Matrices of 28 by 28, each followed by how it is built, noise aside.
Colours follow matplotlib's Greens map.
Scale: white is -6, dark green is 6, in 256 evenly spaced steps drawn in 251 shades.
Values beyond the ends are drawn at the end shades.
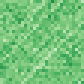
Hankel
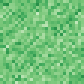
Hankel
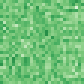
blocks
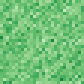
Hankel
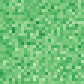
noise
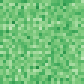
blocks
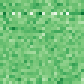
uneven rows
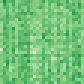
blocks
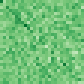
diagonal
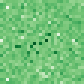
sparse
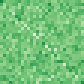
diagonal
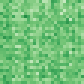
blocks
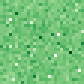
sparse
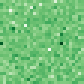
sparse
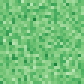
noise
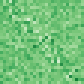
banded
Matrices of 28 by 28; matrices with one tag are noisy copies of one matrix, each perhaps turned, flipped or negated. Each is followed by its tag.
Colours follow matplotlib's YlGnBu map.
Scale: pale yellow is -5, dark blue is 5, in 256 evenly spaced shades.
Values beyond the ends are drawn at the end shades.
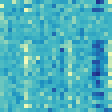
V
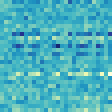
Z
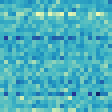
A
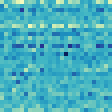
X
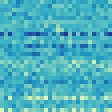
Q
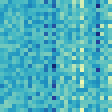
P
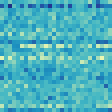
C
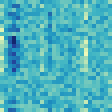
V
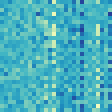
P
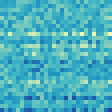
Q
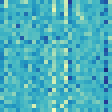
C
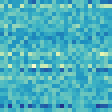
C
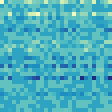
Q
